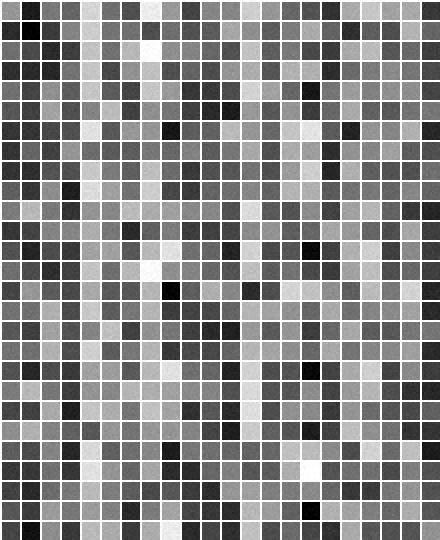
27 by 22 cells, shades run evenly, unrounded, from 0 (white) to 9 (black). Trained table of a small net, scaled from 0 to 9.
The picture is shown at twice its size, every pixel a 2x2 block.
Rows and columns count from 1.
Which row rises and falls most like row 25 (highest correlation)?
2
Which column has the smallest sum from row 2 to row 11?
5
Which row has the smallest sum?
1
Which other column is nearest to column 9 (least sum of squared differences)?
18
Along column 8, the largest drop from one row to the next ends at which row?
3
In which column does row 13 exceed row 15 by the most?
16
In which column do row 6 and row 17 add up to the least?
6
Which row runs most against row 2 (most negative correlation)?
22
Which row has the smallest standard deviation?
8
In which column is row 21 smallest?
13
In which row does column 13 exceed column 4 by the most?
15
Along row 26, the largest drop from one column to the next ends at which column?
17
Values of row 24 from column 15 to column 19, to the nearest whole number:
3 0 6 5 5
